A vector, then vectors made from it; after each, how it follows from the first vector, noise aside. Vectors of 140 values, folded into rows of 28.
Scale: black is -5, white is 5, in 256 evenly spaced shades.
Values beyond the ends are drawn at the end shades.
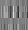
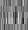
wrapped around.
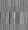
reversed, shrunk.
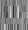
negated.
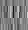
negated.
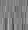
wrapped around, shrunk.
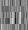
wrapped around, negated.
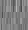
wrapped around, shrunk.
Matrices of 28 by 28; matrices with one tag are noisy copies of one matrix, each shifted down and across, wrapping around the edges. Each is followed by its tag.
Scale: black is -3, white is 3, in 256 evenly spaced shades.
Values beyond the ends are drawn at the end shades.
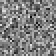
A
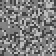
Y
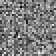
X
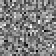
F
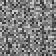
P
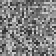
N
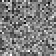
X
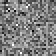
X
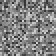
P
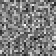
A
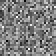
A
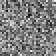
X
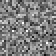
Y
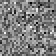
P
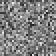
F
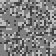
P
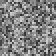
Y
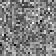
N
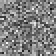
Y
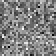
X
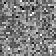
X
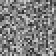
Y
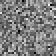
Y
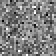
N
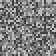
P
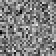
A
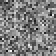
Y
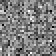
P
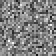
P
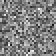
P
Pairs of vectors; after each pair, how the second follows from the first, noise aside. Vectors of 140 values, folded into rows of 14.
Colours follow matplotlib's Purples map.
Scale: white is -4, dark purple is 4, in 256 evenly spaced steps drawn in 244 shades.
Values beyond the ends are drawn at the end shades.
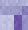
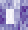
wrapped around, negated, scaled up.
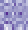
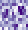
wrapped around, negated, scaled up.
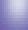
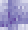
wrapped around.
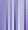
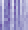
reversed, negated.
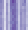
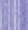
wrapped around, shrunk.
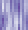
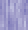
reversed, shrunk.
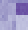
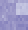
negated, shrunk.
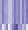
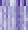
reversed, negated.
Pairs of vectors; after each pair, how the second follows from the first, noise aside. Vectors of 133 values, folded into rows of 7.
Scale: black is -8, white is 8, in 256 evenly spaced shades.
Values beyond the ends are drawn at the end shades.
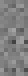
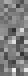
negated, scaled up.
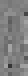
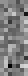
scaled up.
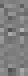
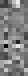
reversed, negated, scaled up.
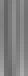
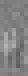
wrapped around, partly zeroed.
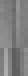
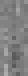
partly zeroed.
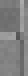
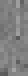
wrapped around, negated, partly zeroed.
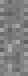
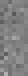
wrapped around, negated, partly zeroed.
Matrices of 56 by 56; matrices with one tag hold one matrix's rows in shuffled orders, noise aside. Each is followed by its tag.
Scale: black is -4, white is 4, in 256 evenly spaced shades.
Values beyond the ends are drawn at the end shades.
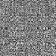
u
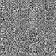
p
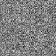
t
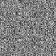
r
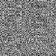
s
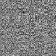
t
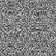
s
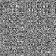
u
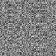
s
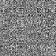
u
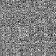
t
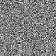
r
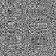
s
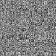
t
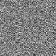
r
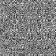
u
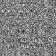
t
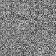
t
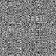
s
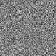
r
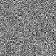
r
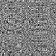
s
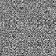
u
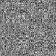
t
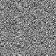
r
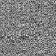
t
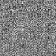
u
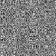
p
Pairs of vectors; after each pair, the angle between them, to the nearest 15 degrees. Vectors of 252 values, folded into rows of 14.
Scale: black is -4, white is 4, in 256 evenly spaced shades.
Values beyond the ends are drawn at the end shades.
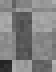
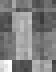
165 degrees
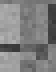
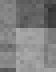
75 degrees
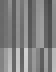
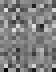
105 degrees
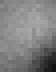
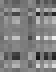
90 degrees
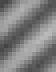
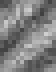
30 degrees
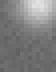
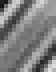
75 degrees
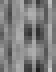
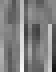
60 degrees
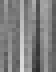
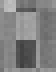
105 degrees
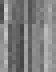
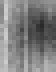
75 degrees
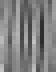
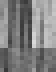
60 degrees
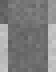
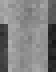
165 degrees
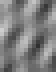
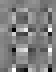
75 degrees
